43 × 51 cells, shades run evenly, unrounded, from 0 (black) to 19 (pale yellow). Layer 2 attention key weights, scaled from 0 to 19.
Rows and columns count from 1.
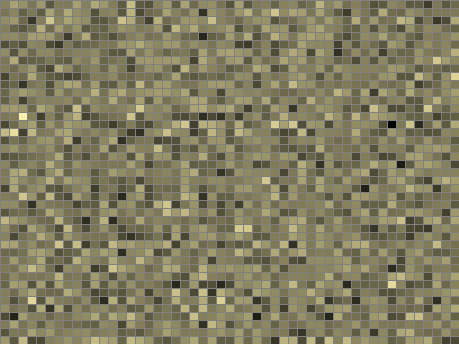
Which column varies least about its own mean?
35
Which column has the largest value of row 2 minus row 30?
15
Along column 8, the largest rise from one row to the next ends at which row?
11
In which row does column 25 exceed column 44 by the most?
16
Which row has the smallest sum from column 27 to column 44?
6
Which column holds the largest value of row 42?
46
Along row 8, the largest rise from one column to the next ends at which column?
23
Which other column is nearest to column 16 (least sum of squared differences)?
48
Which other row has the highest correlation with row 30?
29
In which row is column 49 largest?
8
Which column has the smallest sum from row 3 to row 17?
47
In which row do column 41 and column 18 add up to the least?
24
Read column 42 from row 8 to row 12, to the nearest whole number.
7 10 9 11 5
